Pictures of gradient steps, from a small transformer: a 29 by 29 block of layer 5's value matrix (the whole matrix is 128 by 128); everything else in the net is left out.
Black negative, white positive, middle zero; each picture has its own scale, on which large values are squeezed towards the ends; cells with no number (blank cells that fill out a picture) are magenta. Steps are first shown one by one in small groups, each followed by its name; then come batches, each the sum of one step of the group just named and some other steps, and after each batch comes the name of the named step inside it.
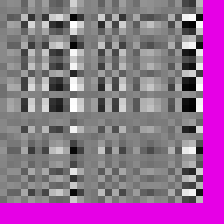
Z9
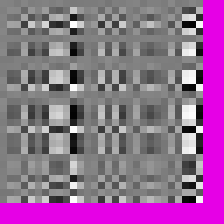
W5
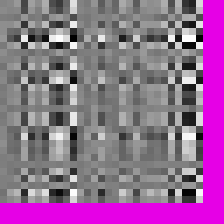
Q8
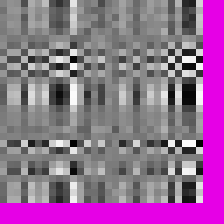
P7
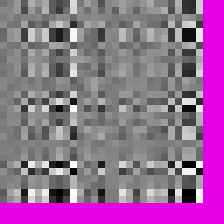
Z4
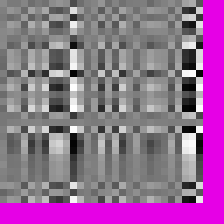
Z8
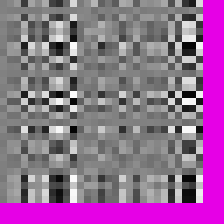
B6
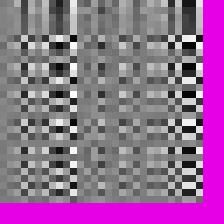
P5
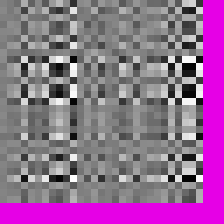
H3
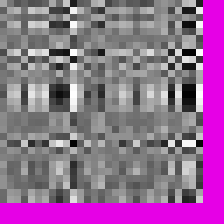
P7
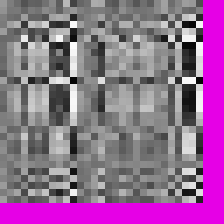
Q8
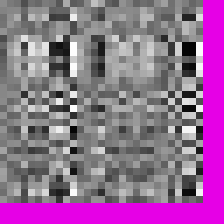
B6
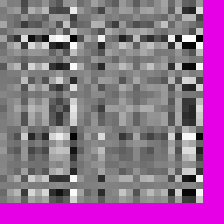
Q8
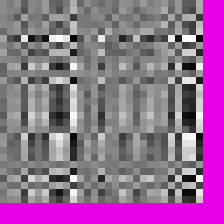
Q8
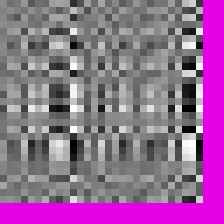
Z8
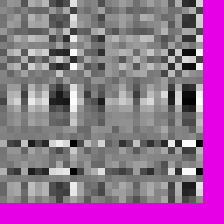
P7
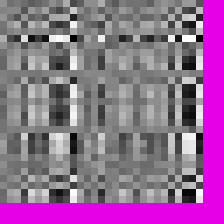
Q8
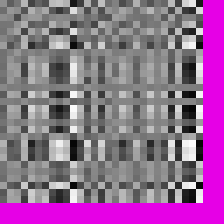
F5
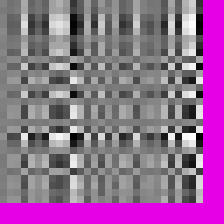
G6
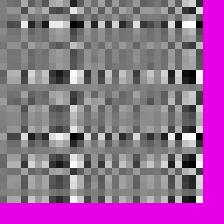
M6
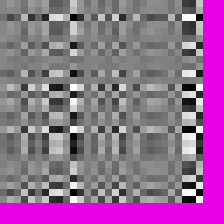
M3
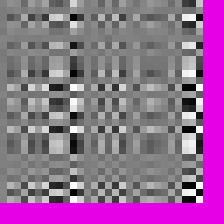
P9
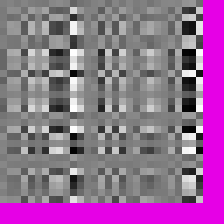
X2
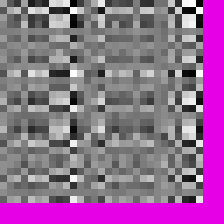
M6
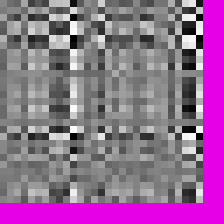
X2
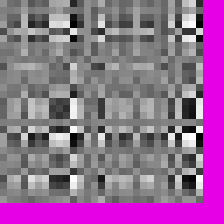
G6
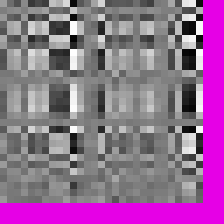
X2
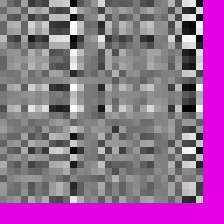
X2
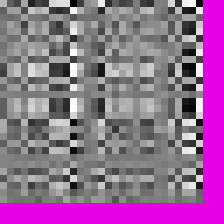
X2
